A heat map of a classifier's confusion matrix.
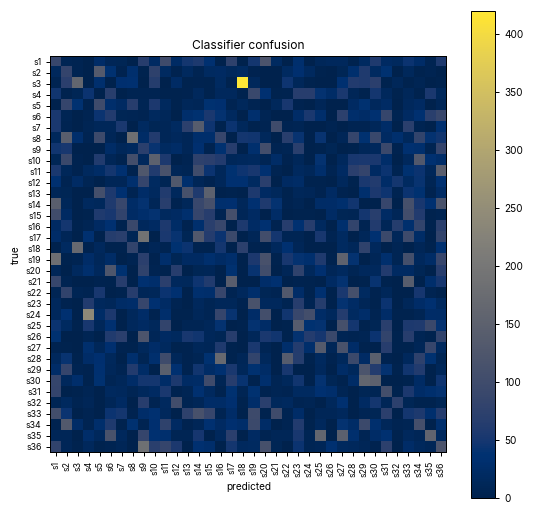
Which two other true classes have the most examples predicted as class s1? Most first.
s19, s14
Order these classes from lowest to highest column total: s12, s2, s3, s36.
s3, s12, s2, s36
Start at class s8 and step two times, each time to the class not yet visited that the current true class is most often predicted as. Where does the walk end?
s5
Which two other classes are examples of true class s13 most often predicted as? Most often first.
s15, s5
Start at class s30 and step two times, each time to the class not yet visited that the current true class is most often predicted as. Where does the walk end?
s11
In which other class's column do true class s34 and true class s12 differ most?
s2
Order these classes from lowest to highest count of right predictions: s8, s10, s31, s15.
s15, s31, s10, s8
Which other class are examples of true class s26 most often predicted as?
s9
